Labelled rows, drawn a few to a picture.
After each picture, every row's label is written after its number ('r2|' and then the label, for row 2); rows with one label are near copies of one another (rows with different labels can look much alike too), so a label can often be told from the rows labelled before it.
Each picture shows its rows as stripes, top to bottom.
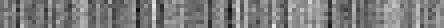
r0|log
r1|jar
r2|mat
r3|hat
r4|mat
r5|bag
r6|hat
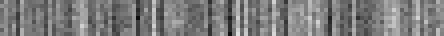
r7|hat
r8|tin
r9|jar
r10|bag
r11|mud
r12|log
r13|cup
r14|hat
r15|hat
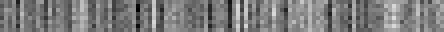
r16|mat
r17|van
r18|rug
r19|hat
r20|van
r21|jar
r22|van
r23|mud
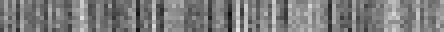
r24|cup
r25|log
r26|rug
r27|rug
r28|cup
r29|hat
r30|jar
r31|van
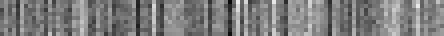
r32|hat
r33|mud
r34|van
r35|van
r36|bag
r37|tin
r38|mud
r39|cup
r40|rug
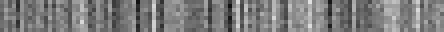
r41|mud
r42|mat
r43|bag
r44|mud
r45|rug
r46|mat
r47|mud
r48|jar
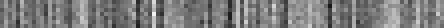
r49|jar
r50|hat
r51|rug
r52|jar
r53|cup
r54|bag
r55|mud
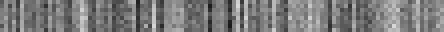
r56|rug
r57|van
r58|cup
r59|tin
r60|log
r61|cup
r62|jar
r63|cup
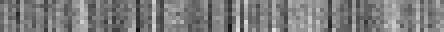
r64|mat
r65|tin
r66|cup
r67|bag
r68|mud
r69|log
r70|jar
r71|rug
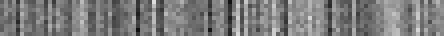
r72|mat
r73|hat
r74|rug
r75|bag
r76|mud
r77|mat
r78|rug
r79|bag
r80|hat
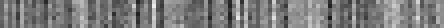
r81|tin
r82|jar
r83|jar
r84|van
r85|hat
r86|jar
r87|log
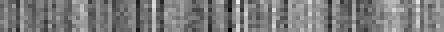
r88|mud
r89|mat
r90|tin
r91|log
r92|bag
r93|tin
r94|hat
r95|van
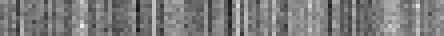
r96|cup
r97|mud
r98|bag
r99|mat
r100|van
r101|tin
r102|cup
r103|mud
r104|tin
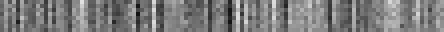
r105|cup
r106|rug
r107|mat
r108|rug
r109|hat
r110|mat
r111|jar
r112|van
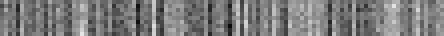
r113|jar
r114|van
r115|bag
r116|rug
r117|bag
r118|log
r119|mat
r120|tin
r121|cup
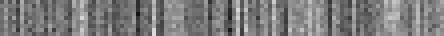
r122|van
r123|tin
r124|hat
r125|mud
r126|cup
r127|mud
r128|log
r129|mat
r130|tin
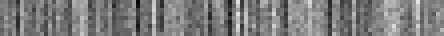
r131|mud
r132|mud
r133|tin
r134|hat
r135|bag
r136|mat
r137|rug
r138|van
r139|cup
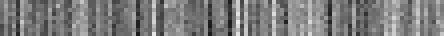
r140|tin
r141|bag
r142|hat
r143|hat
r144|jar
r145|hat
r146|van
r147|van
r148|van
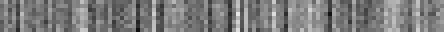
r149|cup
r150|mud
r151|log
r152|hat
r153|log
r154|van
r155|rug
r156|bag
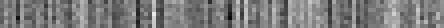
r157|log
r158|mat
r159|rug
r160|jar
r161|mat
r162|bag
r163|jar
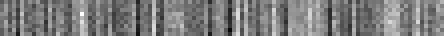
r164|van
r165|jar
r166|hat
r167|cup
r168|mud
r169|cup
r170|log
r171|mat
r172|bag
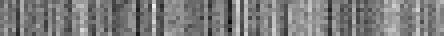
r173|van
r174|jar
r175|mud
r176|mat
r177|bag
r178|mat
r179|rug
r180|cup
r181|bag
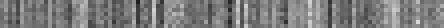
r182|mud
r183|log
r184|jar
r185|log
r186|jar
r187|mud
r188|log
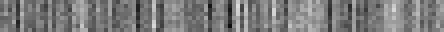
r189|hat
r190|van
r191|van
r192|hat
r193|van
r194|mat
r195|mat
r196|log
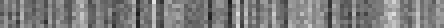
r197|jar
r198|cup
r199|jar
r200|van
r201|cup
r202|rug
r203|mud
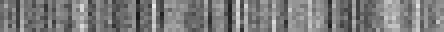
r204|mud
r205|tin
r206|mat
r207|mud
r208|van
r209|hat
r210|cup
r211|tin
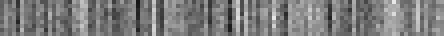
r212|van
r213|bag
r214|mud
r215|rug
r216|hat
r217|bag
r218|tin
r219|mat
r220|jar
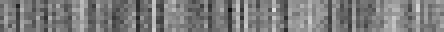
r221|tin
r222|bag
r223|tin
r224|mat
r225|rug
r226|log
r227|van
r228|rug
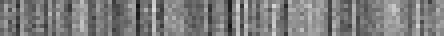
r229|mat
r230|rug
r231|jar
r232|rug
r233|bag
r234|cup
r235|tin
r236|mat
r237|hat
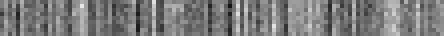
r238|jar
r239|cup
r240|log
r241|van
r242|bag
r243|bag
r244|rug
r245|rug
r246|cup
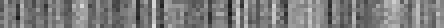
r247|jar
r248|tin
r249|rug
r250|hat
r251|bag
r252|hat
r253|jar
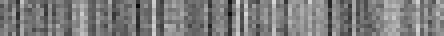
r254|hat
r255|van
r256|mat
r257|mat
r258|van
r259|mat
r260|bag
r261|tin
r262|cup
